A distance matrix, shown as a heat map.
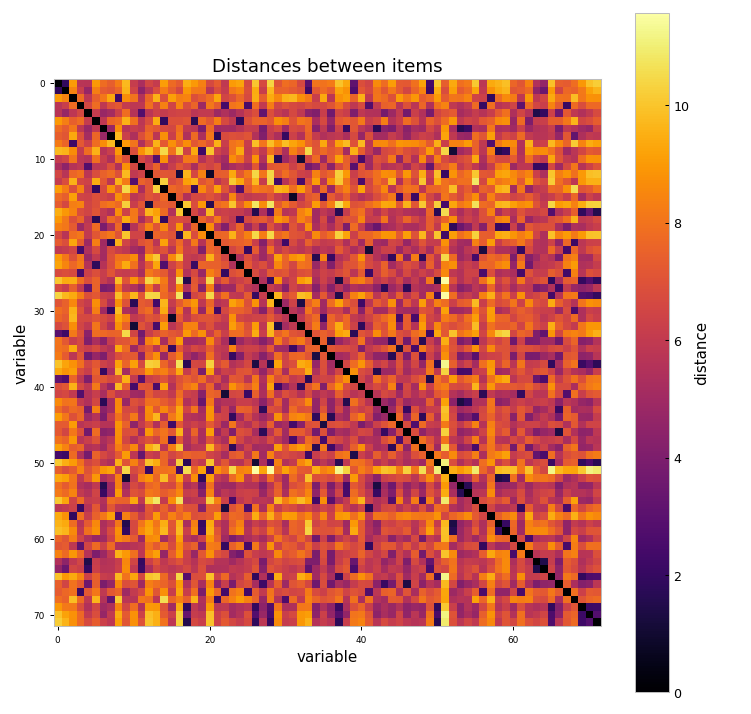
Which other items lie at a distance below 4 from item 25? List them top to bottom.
3, 22, 41, 56, 61, 67
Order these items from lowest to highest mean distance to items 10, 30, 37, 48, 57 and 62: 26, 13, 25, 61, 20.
26, 25, 61, 13, 20
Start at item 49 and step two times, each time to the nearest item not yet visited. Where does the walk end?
33
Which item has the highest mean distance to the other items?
51
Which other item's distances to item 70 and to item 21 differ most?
68
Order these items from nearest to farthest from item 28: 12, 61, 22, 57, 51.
22, 61, 57, 12, 51
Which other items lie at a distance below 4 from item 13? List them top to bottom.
10, 29, 32, 40
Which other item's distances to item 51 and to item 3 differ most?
67
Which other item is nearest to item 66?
46
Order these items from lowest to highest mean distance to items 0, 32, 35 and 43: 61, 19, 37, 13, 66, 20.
13, 66, 19, 61, 20, 37
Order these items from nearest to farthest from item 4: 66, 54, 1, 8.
66, 1, 54, 8
